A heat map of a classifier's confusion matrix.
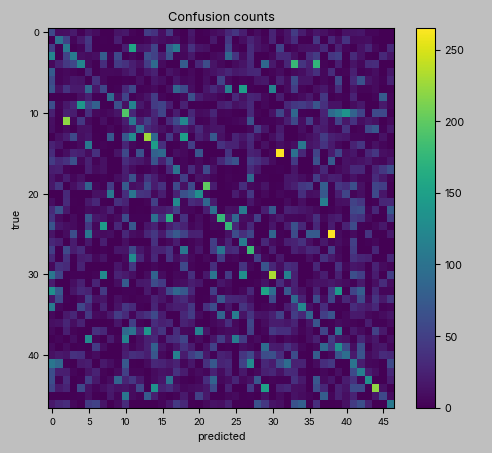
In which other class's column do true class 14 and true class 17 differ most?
34
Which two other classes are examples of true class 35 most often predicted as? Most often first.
25, 23
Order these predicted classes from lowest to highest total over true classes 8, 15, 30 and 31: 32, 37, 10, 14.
37, 32, 10, 14
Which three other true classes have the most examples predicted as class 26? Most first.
7, 30, 22
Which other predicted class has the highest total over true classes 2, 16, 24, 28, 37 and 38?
11
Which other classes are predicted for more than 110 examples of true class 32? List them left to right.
0, 29, 39
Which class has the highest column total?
14
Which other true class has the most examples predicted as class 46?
22
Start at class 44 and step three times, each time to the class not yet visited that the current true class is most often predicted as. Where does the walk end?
27
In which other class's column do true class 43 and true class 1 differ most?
16
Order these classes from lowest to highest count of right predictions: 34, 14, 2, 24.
2, 34, 14, 24
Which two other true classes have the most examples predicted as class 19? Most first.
20, 8
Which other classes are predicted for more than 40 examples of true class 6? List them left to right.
0, 23, 33, 39, 42
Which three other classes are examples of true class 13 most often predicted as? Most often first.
18, 11, 14
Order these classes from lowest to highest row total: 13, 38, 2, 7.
38, 2, 7, 13
